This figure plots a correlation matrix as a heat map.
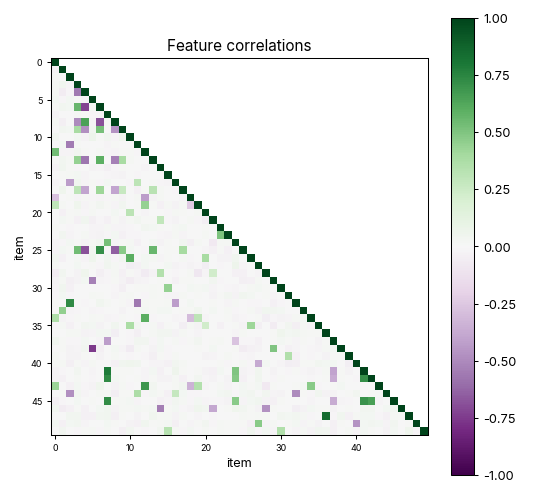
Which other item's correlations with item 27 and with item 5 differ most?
38
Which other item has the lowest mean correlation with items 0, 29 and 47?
5
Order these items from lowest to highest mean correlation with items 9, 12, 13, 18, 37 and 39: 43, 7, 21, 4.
4, 7, 21, 43
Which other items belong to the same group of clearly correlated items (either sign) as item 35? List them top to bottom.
10, 20, 26
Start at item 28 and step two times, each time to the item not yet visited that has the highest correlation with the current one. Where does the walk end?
21
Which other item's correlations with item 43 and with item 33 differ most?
12
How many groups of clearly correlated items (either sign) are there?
13
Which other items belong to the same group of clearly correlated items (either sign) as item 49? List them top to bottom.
15, 30
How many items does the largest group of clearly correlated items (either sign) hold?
8
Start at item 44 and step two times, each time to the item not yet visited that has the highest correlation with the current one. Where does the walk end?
16
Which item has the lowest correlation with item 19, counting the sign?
18
